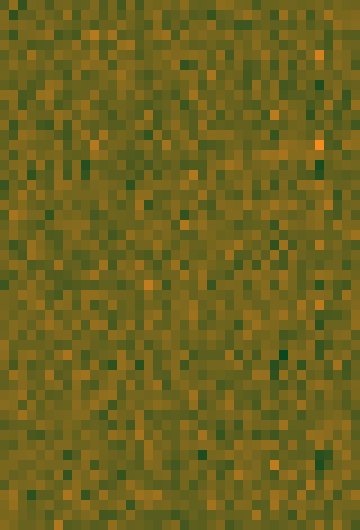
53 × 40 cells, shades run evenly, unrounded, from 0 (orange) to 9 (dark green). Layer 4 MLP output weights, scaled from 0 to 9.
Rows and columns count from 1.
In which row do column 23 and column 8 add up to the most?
46
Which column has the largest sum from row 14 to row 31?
6
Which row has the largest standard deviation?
15
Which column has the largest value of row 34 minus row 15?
36
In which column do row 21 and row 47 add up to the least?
31
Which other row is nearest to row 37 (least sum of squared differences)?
5
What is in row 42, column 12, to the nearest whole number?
7
